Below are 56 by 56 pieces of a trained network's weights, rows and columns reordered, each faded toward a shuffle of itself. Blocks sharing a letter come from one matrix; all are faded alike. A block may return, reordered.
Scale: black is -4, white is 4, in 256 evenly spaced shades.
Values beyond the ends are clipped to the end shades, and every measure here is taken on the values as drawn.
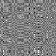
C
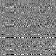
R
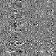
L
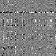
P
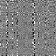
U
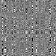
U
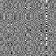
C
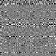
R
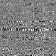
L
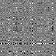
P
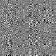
L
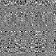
L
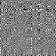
P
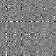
P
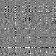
P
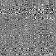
L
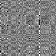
C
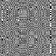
C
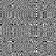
C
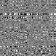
L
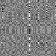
C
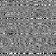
R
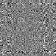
L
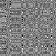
C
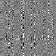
U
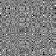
C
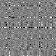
P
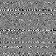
R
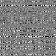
R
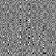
C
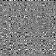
L
